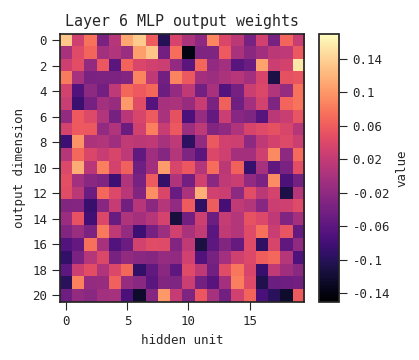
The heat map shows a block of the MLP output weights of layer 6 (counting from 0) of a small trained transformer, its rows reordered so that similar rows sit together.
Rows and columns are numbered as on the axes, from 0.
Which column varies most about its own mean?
6
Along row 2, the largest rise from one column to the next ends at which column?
16
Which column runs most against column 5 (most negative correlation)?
15
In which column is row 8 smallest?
10
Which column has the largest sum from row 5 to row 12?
1
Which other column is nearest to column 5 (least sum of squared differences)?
13
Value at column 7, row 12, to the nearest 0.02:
0.1
